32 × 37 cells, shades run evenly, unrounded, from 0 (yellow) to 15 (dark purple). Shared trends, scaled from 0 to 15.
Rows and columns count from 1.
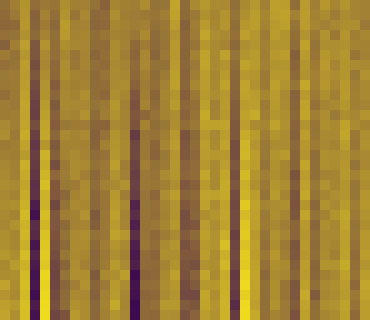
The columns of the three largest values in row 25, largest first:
4, 14, 24
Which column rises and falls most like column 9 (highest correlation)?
26
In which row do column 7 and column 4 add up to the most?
32
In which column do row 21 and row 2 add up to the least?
25
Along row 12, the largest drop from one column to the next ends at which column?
5
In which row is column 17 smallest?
31
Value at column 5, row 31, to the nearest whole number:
0
